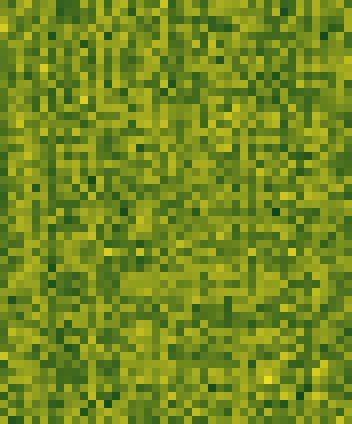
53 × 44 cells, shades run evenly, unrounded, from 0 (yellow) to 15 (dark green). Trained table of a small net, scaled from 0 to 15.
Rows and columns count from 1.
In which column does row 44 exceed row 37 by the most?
41
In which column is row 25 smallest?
36
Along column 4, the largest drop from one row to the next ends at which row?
11
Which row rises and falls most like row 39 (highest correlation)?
45
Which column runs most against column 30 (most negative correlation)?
26
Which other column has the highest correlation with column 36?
17
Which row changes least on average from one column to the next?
31
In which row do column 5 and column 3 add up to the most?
53
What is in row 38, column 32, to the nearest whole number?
5
